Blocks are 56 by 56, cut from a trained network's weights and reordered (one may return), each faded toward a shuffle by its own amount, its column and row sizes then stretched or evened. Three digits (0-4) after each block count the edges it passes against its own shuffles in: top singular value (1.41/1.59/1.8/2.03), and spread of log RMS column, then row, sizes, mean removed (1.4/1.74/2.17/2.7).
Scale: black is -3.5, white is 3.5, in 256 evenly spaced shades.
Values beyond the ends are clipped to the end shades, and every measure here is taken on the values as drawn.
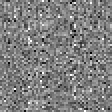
2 3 0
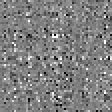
1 3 2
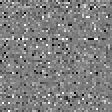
2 1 3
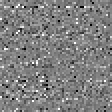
2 1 2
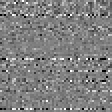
4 0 4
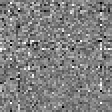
2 2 2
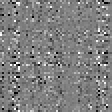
3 4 3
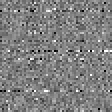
2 1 3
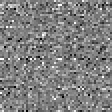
3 0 2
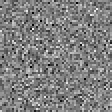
2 1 0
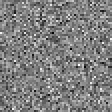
2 1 0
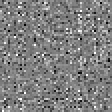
2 3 1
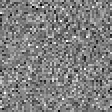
1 0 0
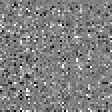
1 3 2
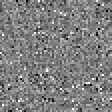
0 1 2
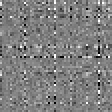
3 3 3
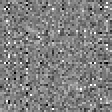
3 3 1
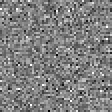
2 0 0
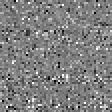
1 1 2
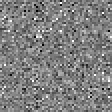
2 2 1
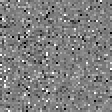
0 2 0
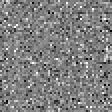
0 1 1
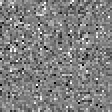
2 2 0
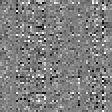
3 4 2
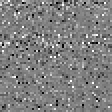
1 1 3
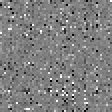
0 3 1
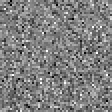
0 0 0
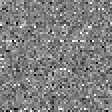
0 0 3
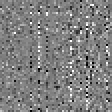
2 4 1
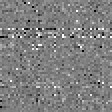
1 1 3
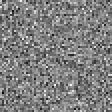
2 0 0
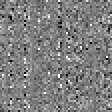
0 4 0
